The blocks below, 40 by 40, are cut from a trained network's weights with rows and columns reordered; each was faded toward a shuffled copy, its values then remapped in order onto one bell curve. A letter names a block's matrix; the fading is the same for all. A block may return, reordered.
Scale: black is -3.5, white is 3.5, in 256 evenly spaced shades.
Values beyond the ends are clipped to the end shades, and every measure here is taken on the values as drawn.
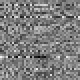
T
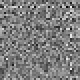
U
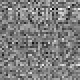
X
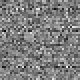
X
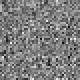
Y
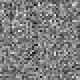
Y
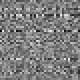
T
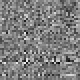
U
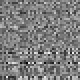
T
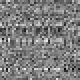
X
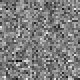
Y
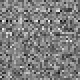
X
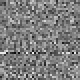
U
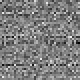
X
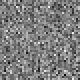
Y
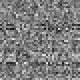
X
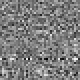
U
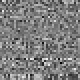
T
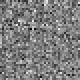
Y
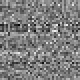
X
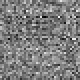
X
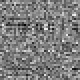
X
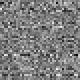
T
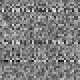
T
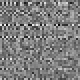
T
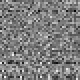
X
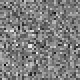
Y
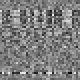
T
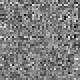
U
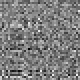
X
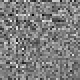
U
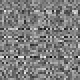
T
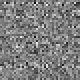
U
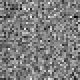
Y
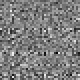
U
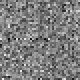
Y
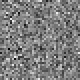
Y
